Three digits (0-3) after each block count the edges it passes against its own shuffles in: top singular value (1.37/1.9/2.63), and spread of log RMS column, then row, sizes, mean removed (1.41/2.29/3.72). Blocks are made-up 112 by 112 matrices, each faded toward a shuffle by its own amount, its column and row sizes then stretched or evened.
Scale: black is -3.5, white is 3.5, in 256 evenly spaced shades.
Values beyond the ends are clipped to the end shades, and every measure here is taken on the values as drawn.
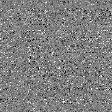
0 1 2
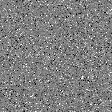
1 0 1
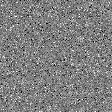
1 0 1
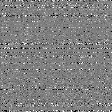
1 1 3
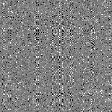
3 2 1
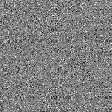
2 0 0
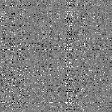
2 2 2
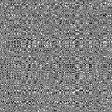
3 1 2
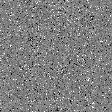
0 1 0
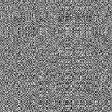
3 2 1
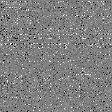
1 1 2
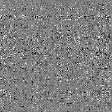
1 2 2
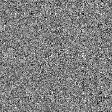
1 1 1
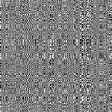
3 3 2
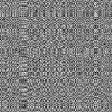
3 2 2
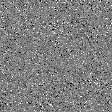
0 0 1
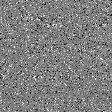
1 0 1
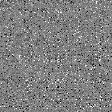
2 1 1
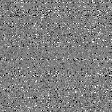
2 1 2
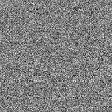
2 0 1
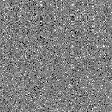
2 1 0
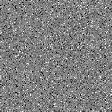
2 1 0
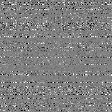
2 1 3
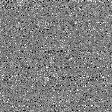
0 0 2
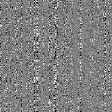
2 3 0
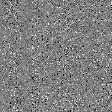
0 2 0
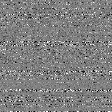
0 0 3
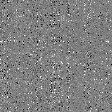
1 2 1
